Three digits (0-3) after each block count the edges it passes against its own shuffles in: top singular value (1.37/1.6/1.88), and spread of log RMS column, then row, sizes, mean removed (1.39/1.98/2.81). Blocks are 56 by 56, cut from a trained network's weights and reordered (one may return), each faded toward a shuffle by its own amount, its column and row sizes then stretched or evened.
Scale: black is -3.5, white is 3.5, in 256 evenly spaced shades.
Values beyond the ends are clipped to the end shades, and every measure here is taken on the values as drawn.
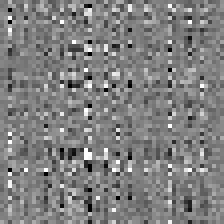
3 3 2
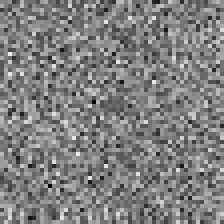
2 0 0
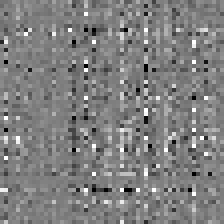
1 3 2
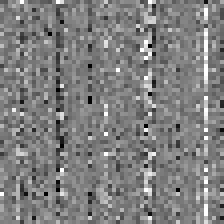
3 3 0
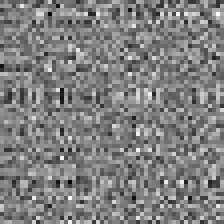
3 1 2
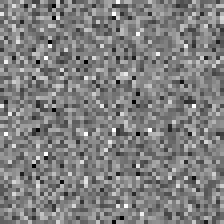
0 1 1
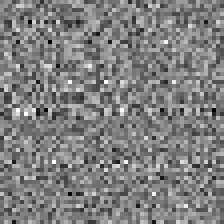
3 0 2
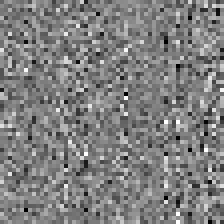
0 2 0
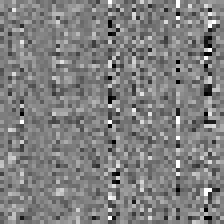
2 3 0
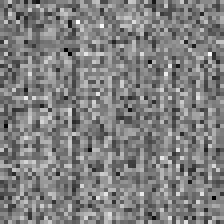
2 0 0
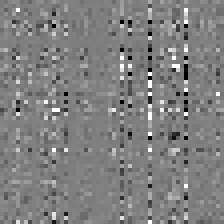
1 3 2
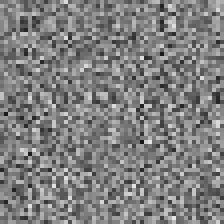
3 1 0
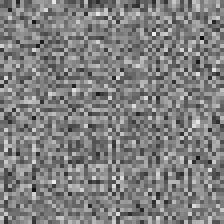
3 1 0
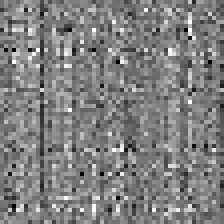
3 2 2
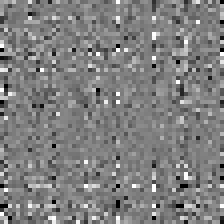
1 3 2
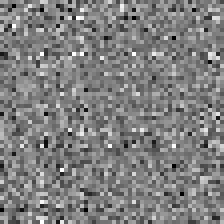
0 2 2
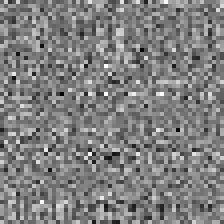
2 0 2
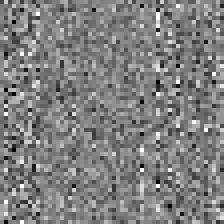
0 3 0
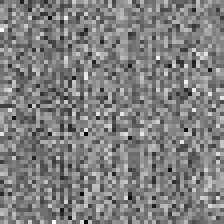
2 1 0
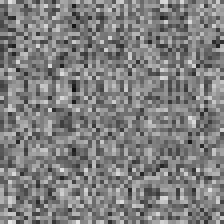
3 1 1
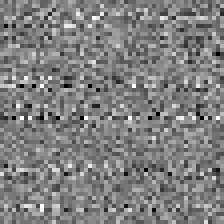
2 0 2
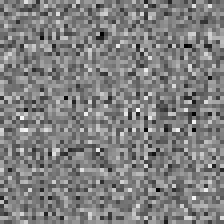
2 1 2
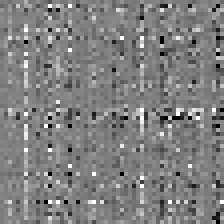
2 3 2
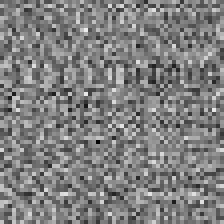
3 0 1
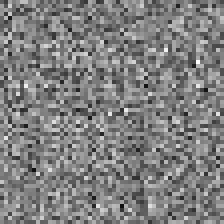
3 0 0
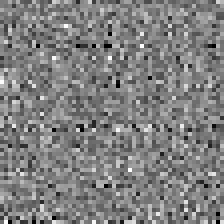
1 1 2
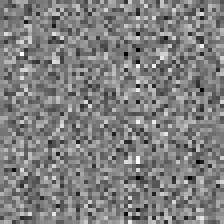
2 2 0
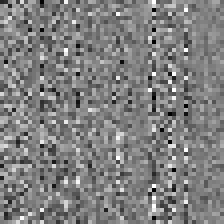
0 3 0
